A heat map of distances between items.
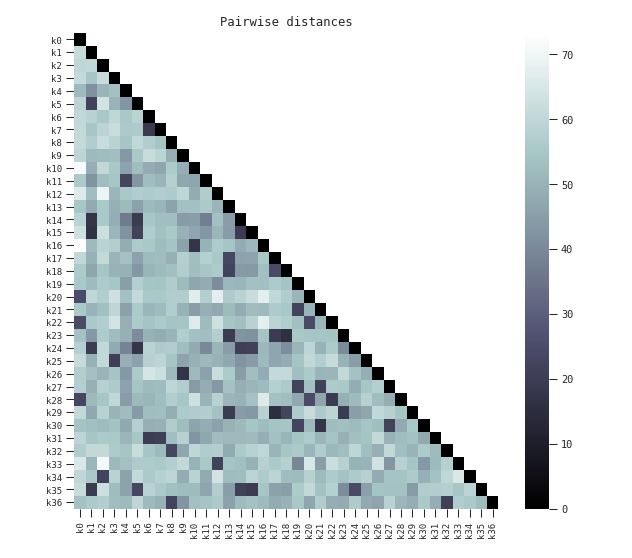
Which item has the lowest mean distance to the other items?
k14
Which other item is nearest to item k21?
k30
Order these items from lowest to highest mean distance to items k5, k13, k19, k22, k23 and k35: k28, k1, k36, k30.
k1, k28, k30, k36
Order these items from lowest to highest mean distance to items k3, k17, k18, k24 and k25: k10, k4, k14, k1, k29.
k29, k14, k1, k4, k10
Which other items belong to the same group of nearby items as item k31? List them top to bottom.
k6, k7
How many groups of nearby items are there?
12
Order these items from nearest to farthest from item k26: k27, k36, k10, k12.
k36, k10, k27, k12
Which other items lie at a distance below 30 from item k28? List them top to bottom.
k0, k20, k22
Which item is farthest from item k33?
k2
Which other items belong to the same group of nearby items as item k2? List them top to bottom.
k34
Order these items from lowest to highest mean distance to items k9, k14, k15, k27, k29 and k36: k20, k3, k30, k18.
k18, k30, k3, k20
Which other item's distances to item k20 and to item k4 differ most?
k11
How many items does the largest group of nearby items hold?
6
